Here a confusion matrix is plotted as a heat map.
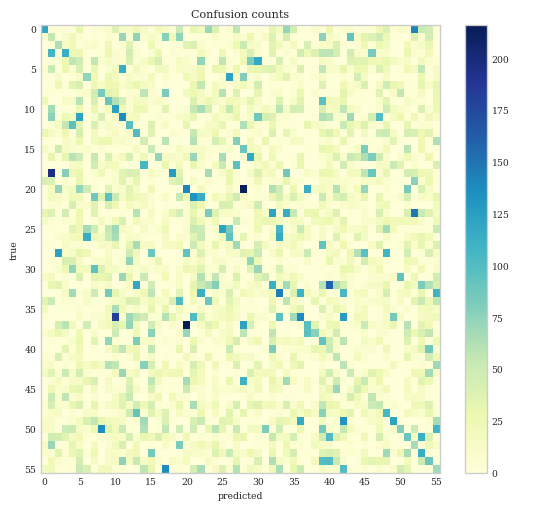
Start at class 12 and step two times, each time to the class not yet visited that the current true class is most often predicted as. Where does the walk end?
30
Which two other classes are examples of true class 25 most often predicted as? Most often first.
33, 26
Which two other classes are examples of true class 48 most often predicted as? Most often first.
13, 39
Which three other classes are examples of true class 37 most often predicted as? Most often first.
20, 28, 12
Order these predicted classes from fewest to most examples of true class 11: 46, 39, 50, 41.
41, 50, 46, 39
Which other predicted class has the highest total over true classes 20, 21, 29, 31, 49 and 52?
22
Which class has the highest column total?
39
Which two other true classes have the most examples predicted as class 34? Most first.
23, 18
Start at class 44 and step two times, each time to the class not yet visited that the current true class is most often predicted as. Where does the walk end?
2
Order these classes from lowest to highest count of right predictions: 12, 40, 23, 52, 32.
40, 52, 23, 12, 32
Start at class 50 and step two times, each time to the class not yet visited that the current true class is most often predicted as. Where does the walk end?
17
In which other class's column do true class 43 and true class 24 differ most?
54
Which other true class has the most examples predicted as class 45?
28
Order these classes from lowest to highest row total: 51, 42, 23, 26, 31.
42, 31, 26, 51, 23
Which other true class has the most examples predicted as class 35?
36
